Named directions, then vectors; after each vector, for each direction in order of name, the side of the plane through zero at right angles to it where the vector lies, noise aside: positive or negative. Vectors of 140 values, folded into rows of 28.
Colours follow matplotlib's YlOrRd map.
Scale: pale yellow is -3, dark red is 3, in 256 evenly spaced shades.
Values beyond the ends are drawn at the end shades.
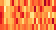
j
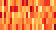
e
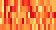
positive, negative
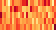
positive, positive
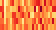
negative, positive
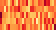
positive, positive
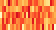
negative, negative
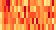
negative, negative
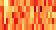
negative, positive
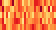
negative, positive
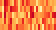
positive, negative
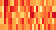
positive, negative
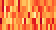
negative, positive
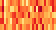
negative, positive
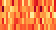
negative, positive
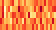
negative, positive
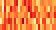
positive, negative
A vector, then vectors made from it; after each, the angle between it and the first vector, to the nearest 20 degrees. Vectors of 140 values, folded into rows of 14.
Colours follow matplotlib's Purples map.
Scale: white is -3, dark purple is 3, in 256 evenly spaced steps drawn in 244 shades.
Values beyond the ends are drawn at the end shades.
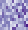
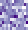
140 degrees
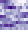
100 degrees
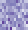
140 degrees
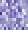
120 degrees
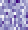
120 degrees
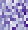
20 degrees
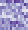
140 degrees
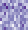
80 degrees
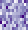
60 degrees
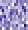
60 degrees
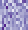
80 degrees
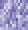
80 degrees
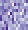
80 degrees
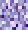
40 degrees
